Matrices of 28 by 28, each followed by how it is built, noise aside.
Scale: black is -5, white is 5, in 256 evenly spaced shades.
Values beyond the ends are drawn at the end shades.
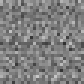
repeating columns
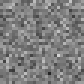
repeating columns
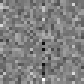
uneven columns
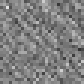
Toeplitz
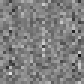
uneven columns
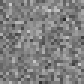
noise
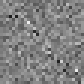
banded
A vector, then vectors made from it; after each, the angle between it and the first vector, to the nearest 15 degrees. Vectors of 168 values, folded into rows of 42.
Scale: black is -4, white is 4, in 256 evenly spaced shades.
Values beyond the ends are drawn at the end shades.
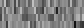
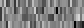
15 degrees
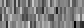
15 degrees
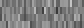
45 degrees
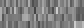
150 degrees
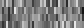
120 degrees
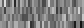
45 degrees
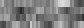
105 degrees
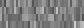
165 degrees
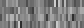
90 degrees
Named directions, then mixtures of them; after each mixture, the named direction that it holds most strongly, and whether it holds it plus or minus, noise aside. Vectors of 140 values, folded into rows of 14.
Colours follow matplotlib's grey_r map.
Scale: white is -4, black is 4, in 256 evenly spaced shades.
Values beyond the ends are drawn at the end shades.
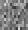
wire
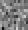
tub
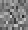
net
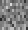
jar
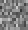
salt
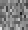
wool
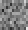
jar, minus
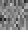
wire, minus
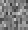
salt, minus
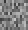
salt, minus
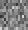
wool, plus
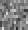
tub, minus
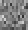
jar, minus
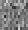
wire, plus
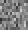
salt, minus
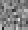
tub, plus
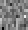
tub, plus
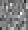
wool, minus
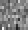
tub, minus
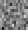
jar, minus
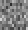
jar, minus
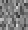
salt, plus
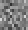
jar, minus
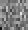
wool, minus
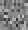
salt, minus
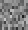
net, plus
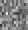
salt, plus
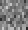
jar, plus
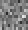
tub, plus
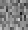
wool, plus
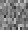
wire, plus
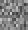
salt, plus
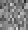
wire, minus
